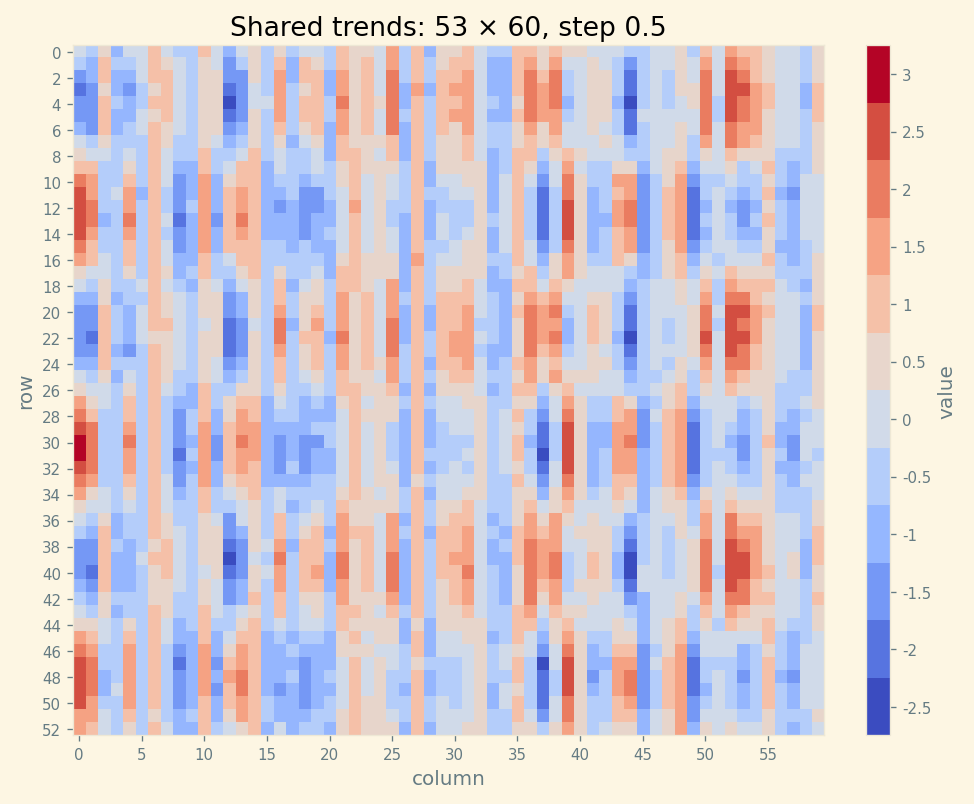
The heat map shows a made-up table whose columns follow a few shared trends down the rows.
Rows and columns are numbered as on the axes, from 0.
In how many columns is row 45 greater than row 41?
20
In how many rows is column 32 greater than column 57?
31
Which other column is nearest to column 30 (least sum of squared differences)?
29
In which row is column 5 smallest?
11
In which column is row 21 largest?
52
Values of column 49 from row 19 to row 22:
0 0.5 0.5 0.5
